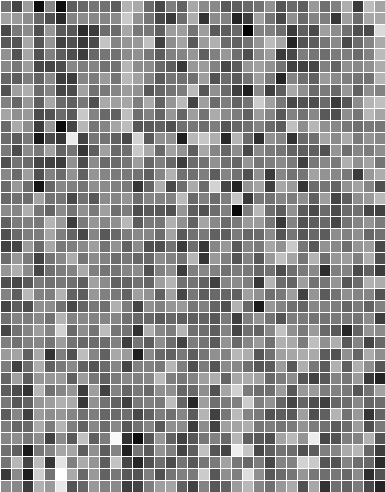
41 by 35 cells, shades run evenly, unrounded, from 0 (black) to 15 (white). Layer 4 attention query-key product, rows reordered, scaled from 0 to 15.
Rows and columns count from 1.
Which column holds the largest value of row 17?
22
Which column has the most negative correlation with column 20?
4
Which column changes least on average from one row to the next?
9
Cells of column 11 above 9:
6
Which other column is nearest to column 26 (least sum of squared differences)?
15
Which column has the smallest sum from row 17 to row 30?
13
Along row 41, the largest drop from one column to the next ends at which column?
7
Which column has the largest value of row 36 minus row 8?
23
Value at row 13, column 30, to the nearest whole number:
5
